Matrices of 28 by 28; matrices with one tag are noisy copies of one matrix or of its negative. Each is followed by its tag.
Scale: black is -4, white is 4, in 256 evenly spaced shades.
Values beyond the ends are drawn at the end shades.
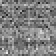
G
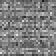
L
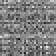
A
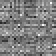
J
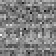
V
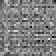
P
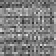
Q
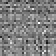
A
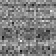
G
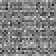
L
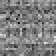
V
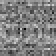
V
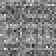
V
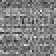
Q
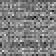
L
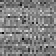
Q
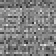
Q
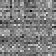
J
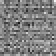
P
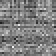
J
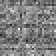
V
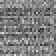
Q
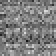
V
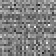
A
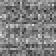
V
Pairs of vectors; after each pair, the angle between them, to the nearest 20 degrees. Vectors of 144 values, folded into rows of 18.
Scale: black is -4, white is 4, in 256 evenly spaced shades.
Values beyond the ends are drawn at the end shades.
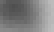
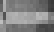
120 degrees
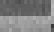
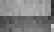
160 degrees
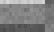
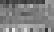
140 degrees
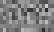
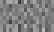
120 degrees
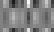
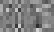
100 degrees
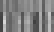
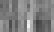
80 degrees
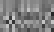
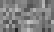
80 degrees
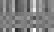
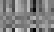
160 degrees
